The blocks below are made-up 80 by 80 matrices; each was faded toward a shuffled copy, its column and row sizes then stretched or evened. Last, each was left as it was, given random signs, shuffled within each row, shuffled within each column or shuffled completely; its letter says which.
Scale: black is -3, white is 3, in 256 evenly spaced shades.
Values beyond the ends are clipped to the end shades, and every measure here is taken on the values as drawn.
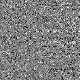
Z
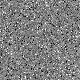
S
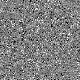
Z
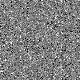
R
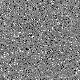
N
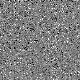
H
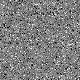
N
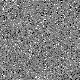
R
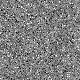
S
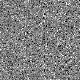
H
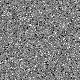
S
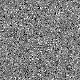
R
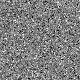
S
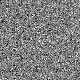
S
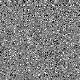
Z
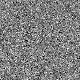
N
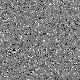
N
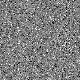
R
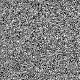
R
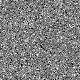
S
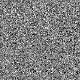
H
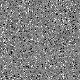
H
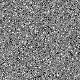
R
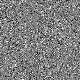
R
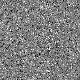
R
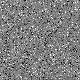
S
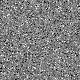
S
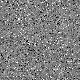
N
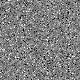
R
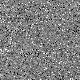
N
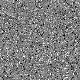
R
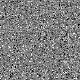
H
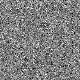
R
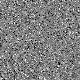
R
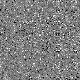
Z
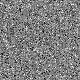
S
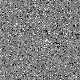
N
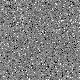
S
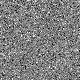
S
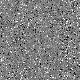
R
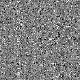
Z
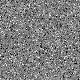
S
